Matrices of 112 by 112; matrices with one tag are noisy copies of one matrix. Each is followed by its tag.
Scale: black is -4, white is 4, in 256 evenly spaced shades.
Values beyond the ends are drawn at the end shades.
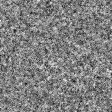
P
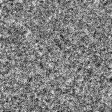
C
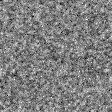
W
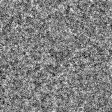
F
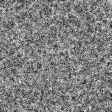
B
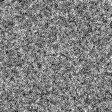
B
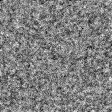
W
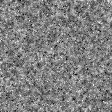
B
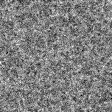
B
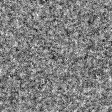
W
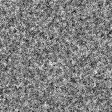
P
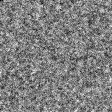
W
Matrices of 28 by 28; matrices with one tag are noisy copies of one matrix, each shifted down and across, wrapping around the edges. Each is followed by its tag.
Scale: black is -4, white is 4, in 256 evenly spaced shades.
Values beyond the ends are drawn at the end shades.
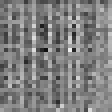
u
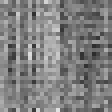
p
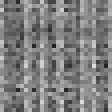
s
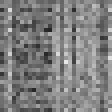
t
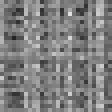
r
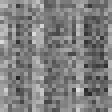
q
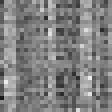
q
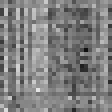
p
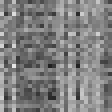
t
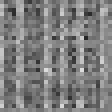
s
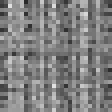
r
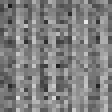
s
